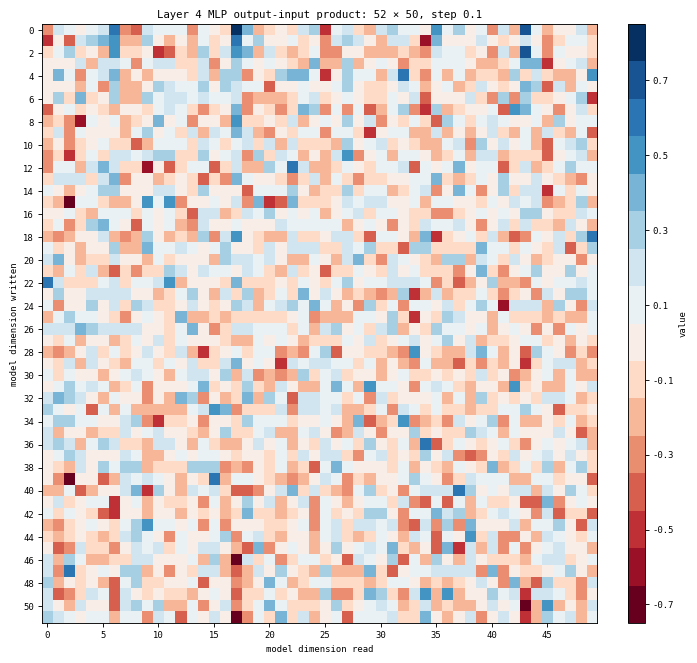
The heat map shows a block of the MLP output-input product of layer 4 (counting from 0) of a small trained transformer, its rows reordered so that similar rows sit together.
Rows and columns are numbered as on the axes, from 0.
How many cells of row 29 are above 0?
20
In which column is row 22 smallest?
37
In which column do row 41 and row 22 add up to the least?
43
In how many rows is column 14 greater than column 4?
21
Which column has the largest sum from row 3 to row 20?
17
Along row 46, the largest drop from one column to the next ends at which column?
32
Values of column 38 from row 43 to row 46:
0.4 0.5 0.2 0.2
